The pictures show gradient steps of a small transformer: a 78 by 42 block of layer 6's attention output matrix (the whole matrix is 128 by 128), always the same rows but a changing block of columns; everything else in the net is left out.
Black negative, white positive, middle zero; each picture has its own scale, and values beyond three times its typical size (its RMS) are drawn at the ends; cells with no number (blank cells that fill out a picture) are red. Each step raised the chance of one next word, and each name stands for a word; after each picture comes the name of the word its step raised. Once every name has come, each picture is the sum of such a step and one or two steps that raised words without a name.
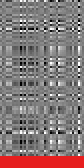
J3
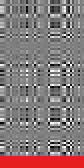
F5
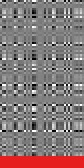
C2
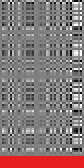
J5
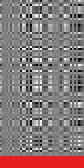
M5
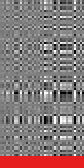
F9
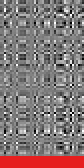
F5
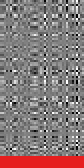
M5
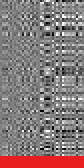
J5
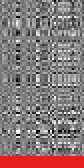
J5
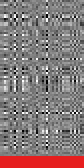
M5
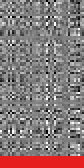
J5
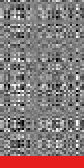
C2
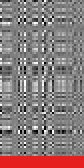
J3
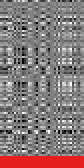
J3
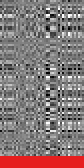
F5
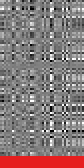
C2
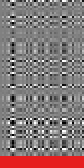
J5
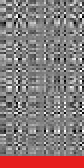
M5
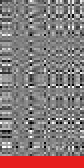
F5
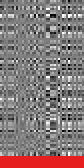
F5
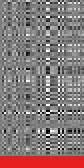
J5
